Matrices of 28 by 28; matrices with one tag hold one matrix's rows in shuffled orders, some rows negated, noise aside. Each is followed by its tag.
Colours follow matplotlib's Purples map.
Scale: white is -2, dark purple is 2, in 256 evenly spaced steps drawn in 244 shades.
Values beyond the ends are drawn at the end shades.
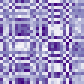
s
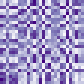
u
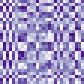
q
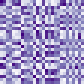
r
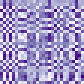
q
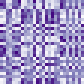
r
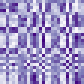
u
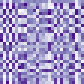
q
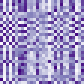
q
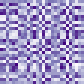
u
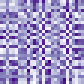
u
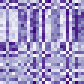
u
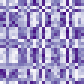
u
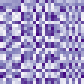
r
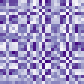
u
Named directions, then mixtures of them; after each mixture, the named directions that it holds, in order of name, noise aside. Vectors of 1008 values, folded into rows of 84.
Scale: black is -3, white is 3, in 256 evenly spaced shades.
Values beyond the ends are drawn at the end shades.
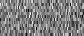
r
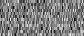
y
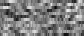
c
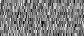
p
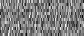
p, r, y.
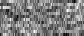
c, p.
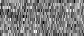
c, p, y.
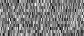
r, y.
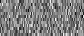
p, r, y.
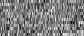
c, r, y.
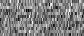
c, r.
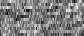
c, p, r.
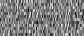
r.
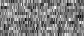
c, p, r.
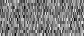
y.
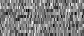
c, r.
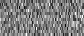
r.
